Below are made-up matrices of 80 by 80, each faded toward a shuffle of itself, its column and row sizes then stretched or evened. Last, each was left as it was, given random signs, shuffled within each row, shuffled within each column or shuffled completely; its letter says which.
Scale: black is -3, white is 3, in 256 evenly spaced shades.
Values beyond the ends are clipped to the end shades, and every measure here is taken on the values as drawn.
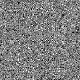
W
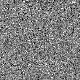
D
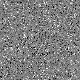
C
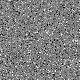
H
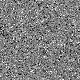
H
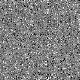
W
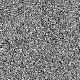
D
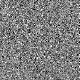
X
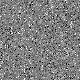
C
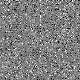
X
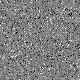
D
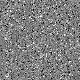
C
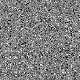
W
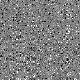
W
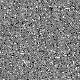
D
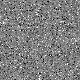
D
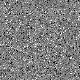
X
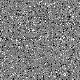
X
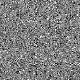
W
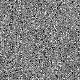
C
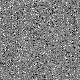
C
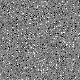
C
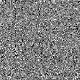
W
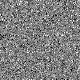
D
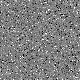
H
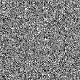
W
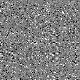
W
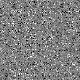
W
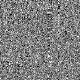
W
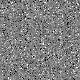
C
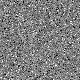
H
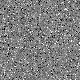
H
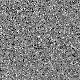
D
